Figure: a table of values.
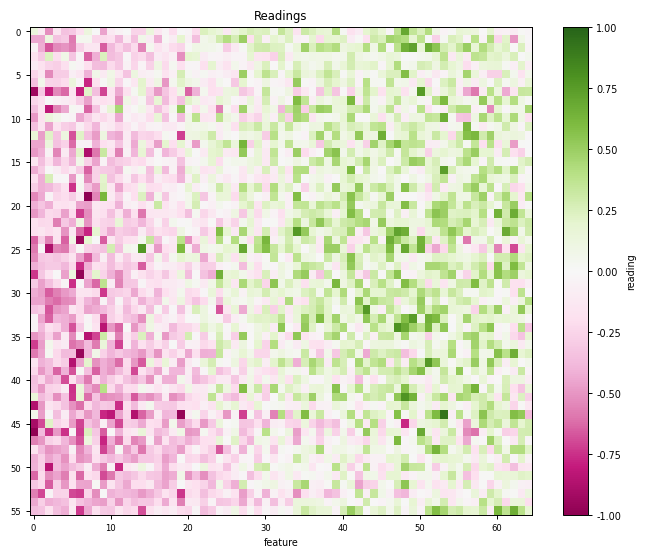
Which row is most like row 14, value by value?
35
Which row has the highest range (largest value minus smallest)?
44
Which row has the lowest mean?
53
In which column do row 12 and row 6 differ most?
19
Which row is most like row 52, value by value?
49
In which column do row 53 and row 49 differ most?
34
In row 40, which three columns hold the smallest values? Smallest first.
4, 7, 15
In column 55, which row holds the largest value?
39
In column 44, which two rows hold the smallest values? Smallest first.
52, 40
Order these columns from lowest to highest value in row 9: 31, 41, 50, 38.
31, 41, 50, 38
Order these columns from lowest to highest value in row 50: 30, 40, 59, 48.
40, 59, 30, 48
